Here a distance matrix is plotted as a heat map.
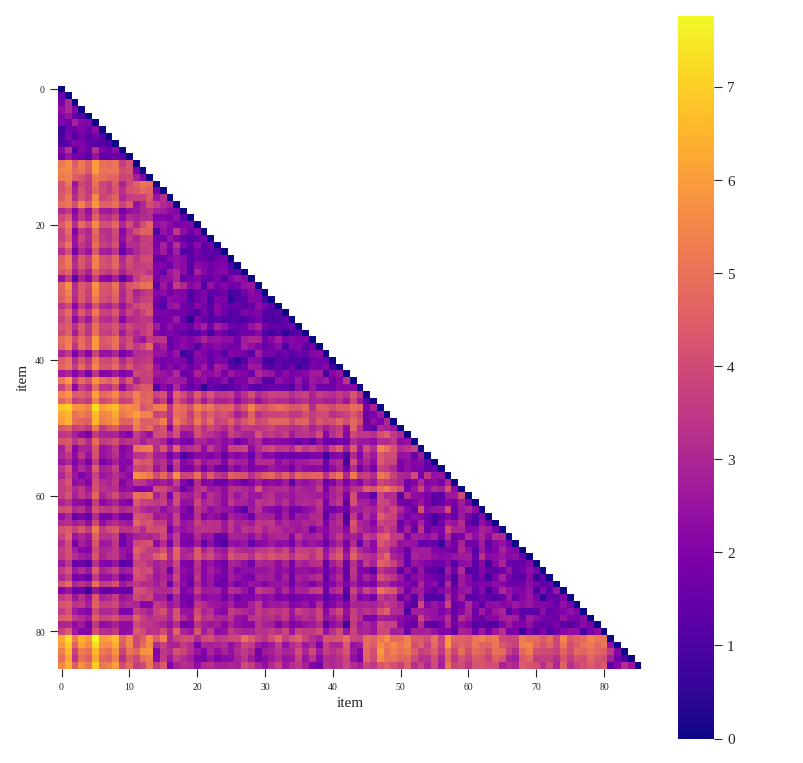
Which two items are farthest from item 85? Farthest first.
5, 1
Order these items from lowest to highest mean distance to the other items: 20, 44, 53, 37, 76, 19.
19, 44, 76, 37, 20, 53
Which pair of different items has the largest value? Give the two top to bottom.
5, 81
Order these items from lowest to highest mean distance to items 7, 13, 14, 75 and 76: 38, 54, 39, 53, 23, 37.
39, 54, 23, 37, 38, 53
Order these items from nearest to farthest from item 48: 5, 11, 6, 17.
17, 6, 11, 5
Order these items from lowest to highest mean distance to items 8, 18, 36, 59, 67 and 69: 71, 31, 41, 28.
28, 71, 31, 41
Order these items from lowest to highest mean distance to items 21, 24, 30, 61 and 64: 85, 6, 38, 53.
38, 53, 6, 85
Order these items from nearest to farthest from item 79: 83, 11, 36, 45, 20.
36, 45, 20, 11, 83
